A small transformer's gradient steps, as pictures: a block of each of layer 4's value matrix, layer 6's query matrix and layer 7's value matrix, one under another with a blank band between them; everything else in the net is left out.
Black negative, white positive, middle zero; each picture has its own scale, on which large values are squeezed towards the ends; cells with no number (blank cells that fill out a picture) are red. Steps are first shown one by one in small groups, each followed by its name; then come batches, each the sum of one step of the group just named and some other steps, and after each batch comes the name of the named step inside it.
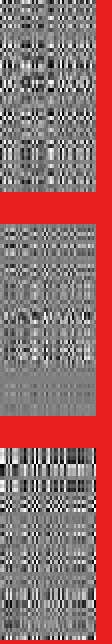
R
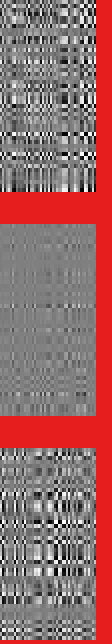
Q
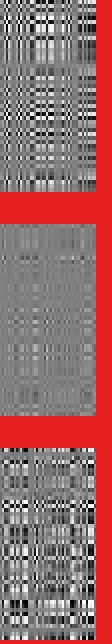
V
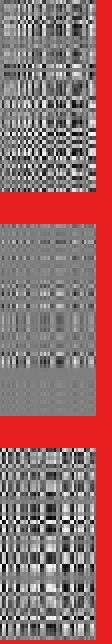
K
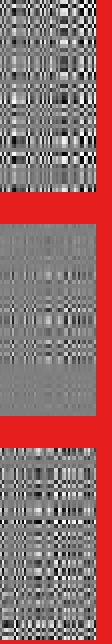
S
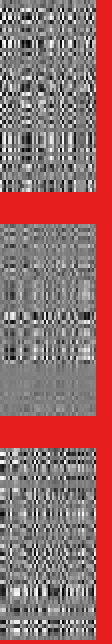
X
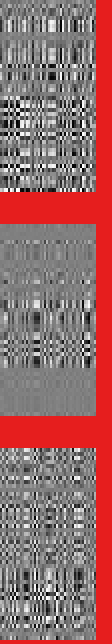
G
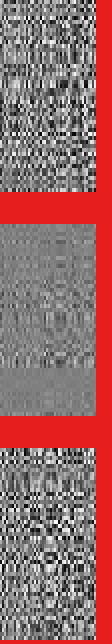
K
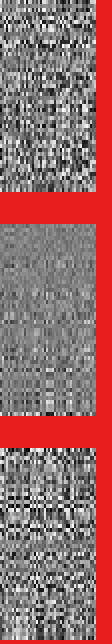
X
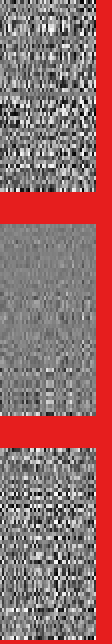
G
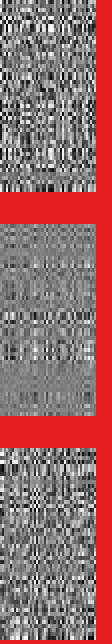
X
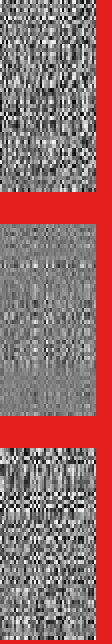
R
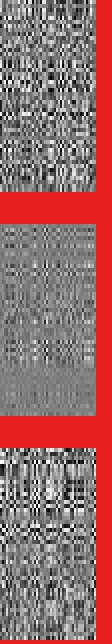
R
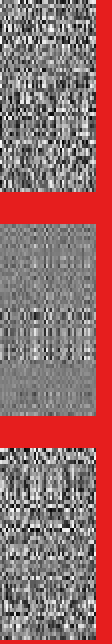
V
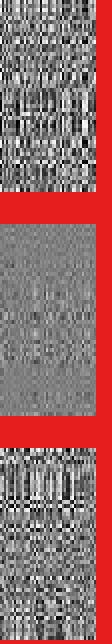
G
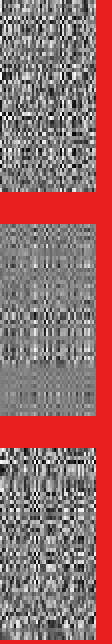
K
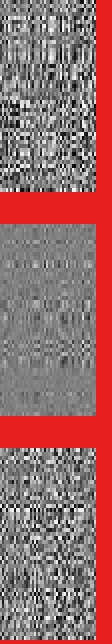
G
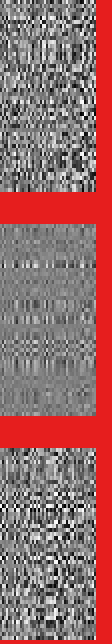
Q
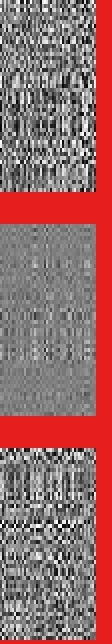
Q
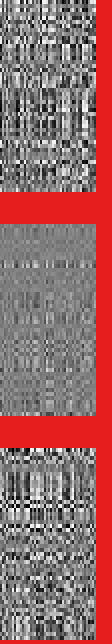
V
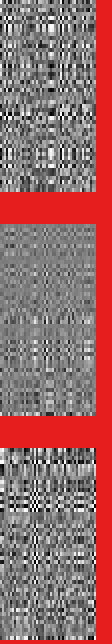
R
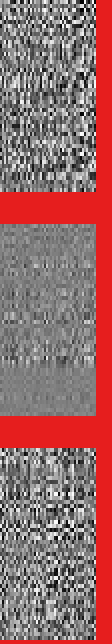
X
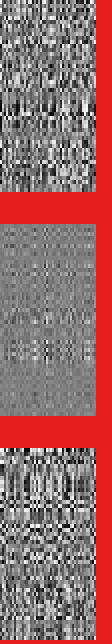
R
